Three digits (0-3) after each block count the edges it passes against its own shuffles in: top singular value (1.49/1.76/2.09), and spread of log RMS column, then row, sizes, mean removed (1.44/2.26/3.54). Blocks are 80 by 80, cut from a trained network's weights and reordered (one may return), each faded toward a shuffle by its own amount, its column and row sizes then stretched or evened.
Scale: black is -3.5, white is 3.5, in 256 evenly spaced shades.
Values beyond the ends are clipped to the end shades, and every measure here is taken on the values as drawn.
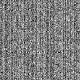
3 0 1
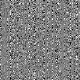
1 3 1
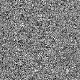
1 1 0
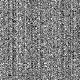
2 0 1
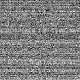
3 0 0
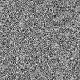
1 0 0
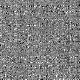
0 0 2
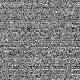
2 0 1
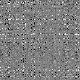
0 2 2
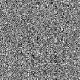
2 1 0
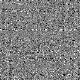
0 0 2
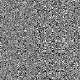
2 2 0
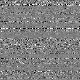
1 0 3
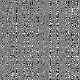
2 3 2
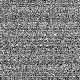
2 0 0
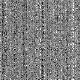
2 2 1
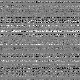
3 1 3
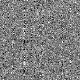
1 2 0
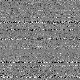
1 0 3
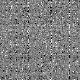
1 2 0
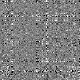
2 2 2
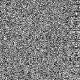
1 1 0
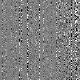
0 3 0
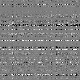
3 1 3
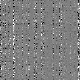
1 3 1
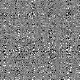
0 2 2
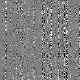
1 3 1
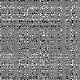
3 3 2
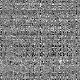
3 2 1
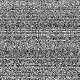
3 1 1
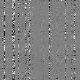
2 3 1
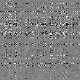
1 2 3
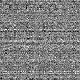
3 1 1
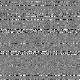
2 0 3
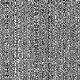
3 2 1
